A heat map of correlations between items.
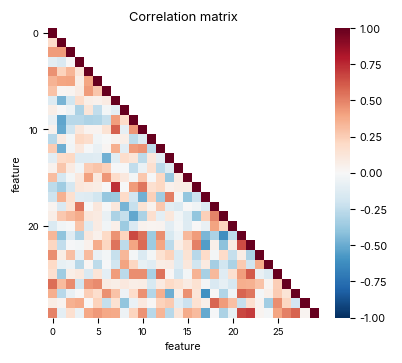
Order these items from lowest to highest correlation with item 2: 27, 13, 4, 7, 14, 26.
7, 27, 14, 13, 4, 26
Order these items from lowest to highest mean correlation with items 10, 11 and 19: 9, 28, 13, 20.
9, 13, 20, 28
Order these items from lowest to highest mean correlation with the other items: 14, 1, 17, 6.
17, 1, 14, 6
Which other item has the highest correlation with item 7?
16
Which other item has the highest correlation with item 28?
18
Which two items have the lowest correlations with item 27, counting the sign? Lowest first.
17, 13
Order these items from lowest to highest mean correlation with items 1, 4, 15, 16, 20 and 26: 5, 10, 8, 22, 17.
17, 8, 10, 22, 5
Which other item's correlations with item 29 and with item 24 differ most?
22
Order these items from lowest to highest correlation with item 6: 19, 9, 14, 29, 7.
9, 19, 7, 14, 29
